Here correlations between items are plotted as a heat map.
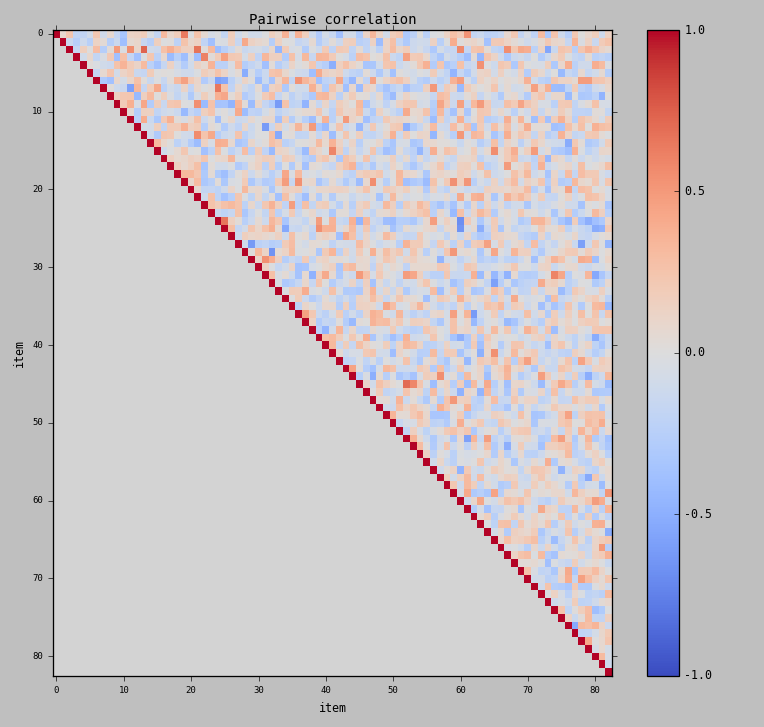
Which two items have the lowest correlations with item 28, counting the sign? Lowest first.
32, 5
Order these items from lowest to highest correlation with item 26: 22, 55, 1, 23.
23, 55, 1, 22
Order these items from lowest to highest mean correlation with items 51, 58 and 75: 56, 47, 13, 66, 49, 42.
66, 56, 42, 49, 13, 47
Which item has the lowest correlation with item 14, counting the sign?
76
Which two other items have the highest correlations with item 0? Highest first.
19, 61
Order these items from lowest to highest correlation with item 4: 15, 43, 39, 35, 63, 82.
15, 39, 82, 35, 43, 63
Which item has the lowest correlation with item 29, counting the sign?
27
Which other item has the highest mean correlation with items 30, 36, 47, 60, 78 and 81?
6
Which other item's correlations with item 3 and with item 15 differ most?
22
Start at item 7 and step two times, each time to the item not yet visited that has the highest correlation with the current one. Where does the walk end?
25
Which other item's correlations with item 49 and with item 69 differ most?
9
